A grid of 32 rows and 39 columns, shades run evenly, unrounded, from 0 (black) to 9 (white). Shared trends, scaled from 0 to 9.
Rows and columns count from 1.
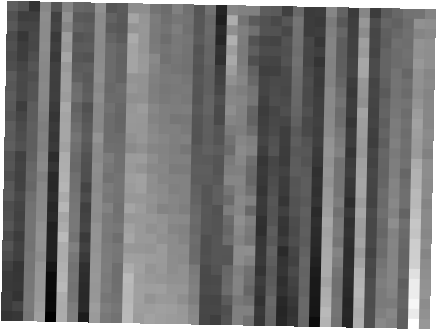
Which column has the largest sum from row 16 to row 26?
38
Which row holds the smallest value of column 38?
1
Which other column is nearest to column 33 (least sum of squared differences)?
12
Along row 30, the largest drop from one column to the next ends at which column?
5
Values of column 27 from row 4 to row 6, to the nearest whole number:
4 4 4
